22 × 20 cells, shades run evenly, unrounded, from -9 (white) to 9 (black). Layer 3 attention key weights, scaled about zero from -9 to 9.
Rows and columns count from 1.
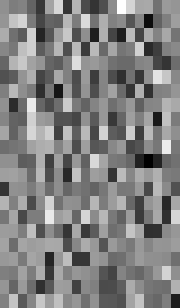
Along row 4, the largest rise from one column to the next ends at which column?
17
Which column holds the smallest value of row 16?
6
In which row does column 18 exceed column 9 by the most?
5
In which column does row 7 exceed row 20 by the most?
7
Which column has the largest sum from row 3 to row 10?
14
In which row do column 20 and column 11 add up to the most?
3
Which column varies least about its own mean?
1
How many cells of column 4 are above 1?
5
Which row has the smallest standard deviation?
18
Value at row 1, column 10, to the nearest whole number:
4
